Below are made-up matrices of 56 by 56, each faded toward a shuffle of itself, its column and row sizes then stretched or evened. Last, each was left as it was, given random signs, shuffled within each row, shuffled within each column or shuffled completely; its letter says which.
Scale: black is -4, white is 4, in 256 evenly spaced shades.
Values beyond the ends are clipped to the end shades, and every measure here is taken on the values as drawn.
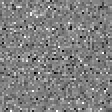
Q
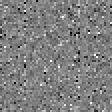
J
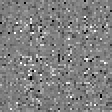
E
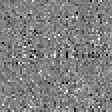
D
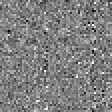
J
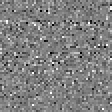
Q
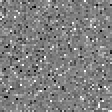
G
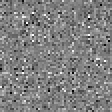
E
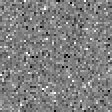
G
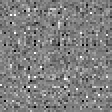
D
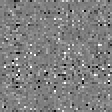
D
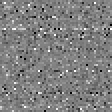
Q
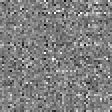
D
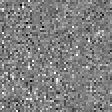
J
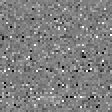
Q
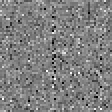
J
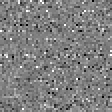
Q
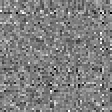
D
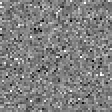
G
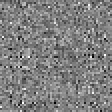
D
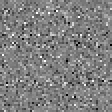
Q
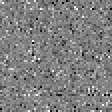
Q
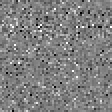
Q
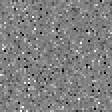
G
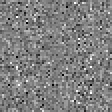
J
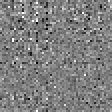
D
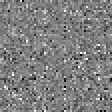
E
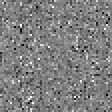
J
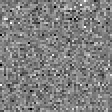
Q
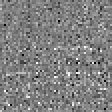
E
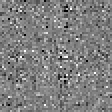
E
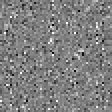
J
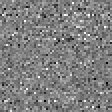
Q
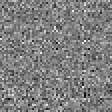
D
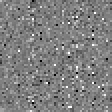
J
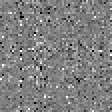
D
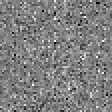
J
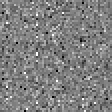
J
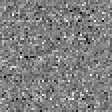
Q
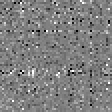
E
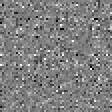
E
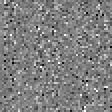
J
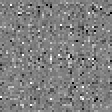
E
